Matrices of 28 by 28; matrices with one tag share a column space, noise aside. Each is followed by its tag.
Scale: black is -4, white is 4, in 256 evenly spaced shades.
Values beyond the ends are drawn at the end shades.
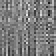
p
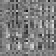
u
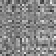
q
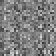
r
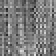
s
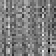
s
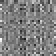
q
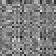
q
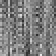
s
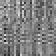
p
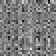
q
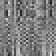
p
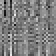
p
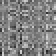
r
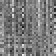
s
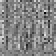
u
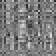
u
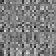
r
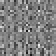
r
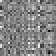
r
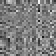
q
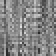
s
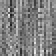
s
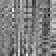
s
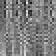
p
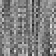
s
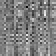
p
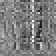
u
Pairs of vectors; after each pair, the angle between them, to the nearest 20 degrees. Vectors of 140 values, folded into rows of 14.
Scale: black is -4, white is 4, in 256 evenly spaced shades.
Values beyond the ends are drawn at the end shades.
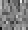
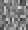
100 degrees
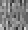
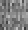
160 degrees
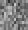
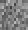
140 degrees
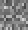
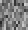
100 degrees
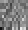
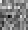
80 degrees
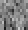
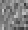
80 degrees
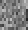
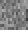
20 degrees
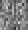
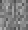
20 degrees
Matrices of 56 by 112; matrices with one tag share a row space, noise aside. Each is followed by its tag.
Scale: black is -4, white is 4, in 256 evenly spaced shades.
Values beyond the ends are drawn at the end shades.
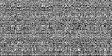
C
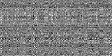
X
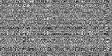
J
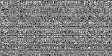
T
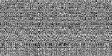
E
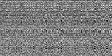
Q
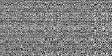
Q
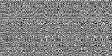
Q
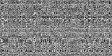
T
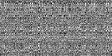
E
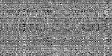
J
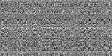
T
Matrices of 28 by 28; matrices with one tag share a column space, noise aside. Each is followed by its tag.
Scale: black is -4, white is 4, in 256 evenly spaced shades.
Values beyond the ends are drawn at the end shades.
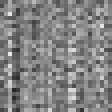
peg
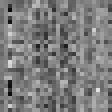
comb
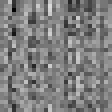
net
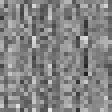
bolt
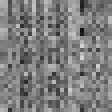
net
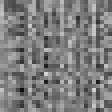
net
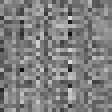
peg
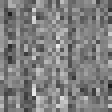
comb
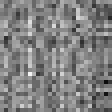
bolt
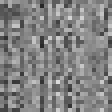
bolt
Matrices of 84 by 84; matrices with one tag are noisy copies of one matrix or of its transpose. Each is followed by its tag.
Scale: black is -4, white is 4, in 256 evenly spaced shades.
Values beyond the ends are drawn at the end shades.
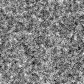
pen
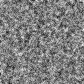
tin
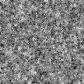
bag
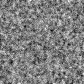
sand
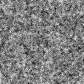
pen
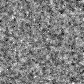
sand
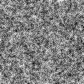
pen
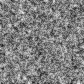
bag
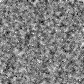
tin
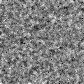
tin
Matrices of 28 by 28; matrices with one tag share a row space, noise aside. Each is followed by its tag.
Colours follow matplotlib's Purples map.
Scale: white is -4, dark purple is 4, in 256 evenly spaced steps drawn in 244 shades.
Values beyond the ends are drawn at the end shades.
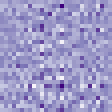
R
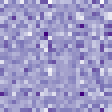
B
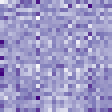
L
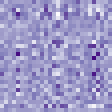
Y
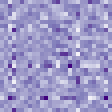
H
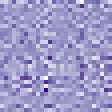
B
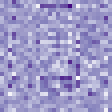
H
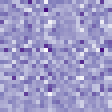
B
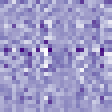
B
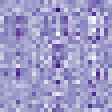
Y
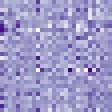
L
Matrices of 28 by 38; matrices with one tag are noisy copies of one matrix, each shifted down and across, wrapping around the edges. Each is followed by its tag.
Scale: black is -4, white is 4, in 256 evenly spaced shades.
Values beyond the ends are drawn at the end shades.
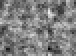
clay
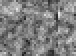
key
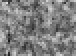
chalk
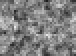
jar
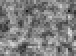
clay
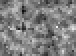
chalk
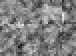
jar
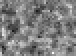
clay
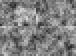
jar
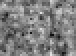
clay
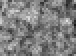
key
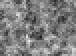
clay
